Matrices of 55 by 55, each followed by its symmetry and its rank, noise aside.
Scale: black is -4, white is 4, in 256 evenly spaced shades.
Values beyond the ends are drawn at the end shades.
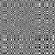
symmetric, rank one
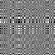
no symmetry, rank one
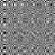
no symmetry, rank two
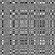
symmetric, rank one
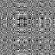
no symmetry, rank three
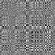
symmetric, rank two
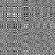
symmetric, rank one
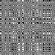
no symmetry, rank two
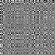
antisymmetric, rank two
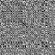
symmetric, rank three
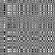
no symmetry, rank one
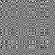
antisymmetric, rank two
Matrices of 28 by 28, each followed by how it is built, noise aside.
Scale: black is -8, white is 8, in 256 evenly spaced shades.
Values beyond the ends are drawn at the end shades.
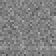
repeating columns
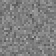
noise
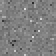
sparse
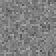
repeating rows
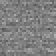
blocks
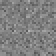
repeating columns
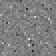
sparse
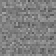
blocks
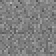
repeating columns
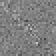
banded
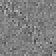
banded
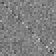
diagonal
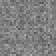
blocks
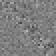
banded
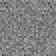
repeating columns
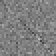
diagonal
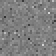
sparse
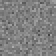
noise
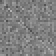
diagonal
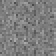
repeating rows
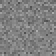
repeating columns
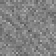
Toeplitz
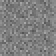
repeating rows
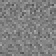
repeating columns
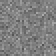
repeating rows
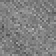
Toeplitz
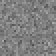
noise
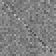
diagonal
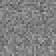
repeating columns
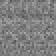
repeating columns
